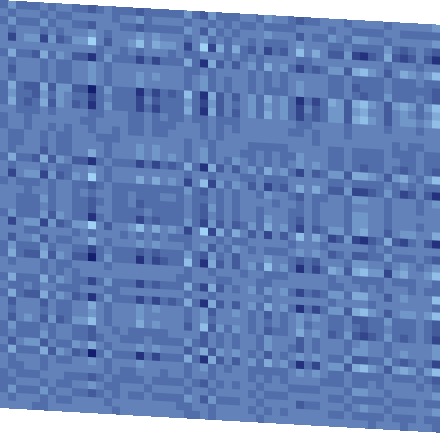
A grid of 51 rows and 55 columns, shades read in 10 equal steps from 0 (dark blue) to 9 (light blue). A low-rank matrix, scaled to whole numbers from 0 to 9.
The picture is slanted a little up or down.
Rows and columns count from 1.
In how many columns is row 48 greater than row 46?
7
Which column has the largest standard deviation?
12
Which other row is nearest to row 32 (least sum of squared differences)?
11
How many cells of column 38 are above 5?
14
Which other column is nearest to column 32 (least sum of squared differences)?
36
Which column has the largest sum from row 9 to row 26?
46
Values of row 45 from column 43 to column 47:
4 5 4 4 4
